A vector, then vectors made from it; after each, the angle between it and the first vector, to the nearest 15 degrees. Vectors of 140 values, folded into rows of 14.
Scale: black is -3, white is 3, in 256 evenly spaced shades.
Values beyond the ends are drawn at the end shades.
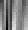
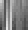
150 degrees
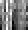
150 degrees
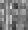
135 degrees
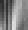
45 degrees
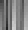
30 degrees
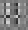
105 degrees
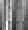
165 degrees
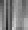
15 degrees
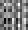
90 degrees
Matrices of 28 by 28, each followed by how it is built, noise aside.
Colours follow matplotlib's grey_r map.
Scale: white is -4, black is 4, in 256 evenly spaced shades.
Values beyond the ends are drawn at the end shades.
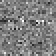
uneven rows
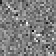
banded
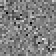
banded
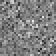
block diagonal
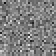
low rank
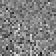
lower triangular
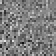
lower triangular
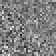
lower triangular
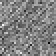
Hankel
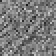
Hankel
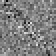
banded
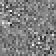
block diagonal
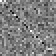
diagonal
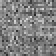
blocks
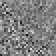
lower triangular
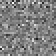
uneven rows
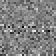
uneven rows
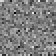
uneven rows
